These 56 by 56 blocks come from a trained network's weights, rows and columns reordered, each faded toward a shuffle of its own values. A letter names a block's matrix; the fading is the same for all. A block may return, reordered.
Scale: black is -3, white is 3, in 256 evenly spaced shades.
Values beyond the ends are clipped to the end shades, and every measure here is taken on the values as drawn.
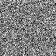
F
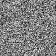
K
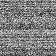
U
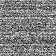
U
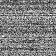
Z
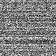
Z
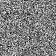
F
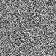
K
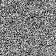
K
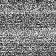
U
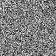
F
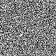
F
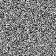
K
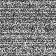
U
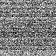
Z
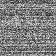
U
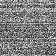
U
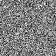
F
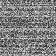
U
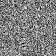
K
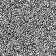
F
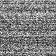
U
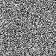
K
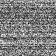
U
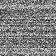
U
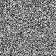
K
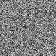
K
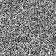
K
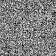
F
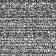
Z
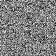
F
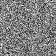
F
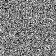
F
